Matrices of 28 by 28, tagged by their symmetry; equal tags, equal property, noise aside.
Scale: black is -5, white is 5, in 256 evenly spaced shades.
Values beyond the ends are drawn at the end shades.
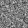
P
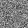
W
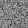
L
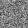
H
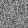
W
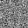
H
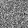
W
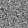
H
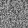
L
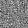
H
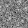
P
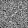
P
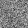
H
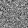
H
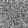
W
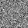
W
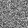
P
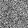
P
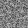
H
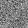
W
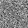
W
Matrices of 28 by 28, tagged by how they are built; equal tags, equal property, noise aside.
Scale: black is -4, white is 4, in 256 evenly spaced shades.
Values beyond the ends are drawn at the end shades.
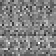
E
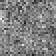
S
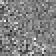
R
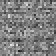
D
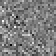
R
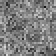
S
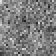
S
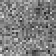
S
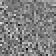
R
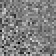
R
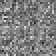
D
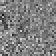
R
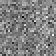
D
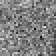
S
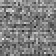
D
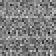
E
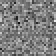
E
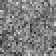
S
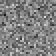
E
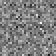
E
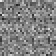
E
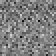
E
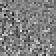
R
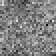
S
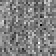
D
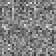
E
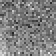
S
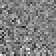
R
